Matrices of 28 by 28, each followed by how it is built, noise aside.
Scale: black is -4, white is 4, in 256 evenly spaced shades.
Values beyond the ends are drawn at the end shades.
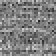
blocks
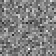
repeating columns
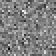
uneven columns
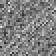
Hankel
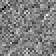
Hankel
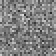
blocks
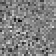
lower triangular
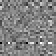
low rank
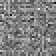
blocks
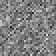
Hankel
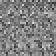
repeating columns
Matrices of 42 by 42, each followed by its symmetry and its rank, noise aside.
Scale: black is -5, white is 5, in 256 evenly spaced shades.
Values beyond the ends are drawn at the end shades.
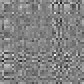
symmetric, rank three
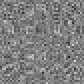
no symmetry, rank five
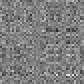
no symmetry, rank five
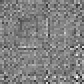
symmetric, rank five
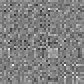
symmetric, rank four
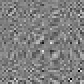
symmetric, rank four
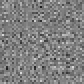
no symmetry, rank four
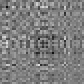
symmetric, rank three
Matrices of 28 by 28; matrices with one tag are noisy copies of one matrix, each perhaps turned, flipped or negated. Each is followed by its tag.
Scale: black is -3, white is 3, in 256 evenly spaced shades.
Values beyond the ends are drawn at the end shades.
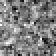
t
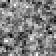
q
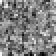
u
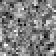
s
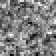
q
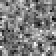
q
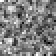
t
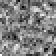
s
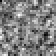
s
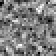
s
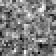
t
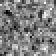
t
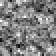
s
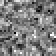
s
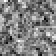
s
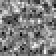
s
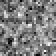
t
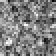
t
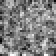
u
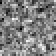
t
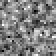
q
